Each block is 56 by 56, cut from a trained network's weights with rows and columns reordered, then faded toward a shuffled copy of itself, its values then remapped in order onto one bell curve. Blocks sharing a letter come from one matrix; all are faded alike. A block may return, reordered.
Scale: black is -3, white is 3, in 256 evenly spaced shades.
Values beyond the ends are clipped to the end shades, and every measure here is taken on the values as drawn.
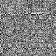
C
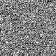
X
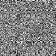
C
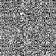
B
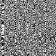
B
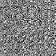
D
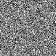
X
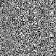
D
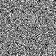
X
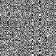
B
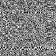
C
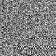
C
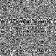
D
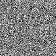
X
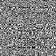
D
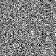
C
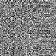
B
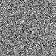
X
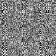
B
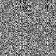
B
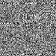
C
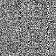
B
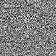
C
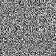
C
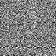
C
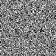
X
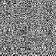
D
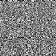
C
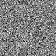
X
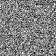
X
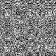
B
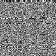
D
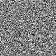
X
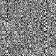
B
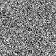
X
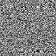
C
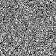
C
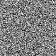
X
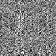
D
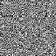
C
